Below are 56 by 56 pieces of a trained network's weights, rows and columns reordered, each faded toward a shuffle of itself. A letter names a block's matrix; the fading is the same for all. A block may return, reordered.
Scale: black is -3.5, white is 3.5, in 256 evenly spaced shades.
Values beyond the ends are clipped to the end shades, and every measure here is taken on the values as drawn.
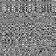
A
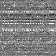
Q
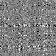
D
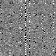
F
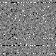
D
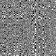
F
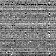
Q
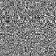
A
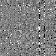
F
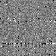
D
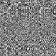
A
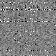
D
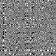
F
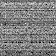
Q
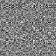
A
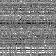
Q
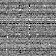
Q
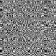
A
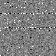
D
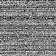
Q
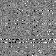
D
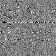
D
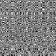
A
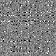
D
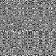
A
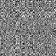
A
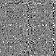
F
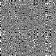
F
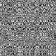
A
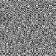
A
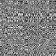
A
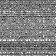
Q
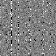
F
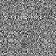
A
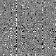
F
